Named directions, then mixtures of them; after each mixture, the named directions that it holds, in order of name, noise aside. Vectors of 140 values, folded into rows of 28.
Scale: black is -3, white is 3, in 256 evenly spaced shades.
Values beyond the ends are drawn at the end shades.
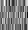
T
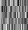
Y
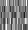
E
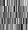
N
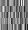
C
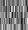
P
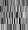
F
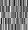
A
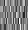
F, T.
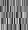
C, F.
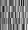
C.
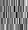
F, N, T.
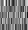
T.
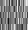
C, N, T.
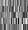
E, F, N.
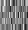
C, T.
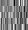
A, C.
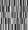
A.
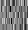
C, P, T.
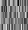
Y.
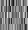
P, T.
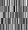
A, N.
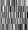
C, N, T.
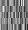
C.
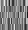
T.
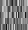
T, Y.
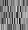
F.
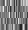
C, N, T.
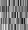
A, P, Y.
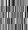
A, P, T.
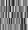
P, T.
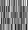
A, E, N.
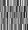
C, E, T.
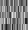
E, P.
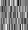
Y.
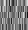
T.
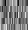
F, T, Y.
